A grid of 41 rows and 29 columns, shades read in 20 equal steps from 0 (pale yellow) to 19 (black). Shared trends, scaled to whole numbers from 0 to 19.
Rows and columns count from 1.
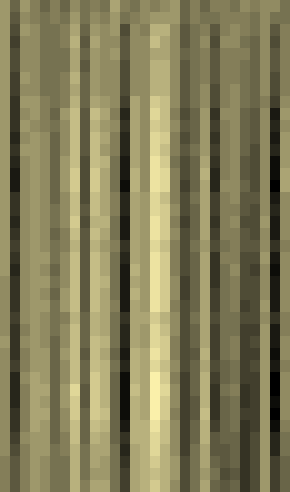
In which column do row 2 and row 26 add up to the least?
16
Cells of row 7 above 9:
11
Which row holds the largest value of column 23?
40
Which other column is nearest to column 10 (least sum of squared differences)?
8
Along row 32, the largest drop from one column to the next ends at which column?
14
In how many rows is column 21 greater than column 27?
6
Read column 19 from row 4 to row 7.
12 11 12 12
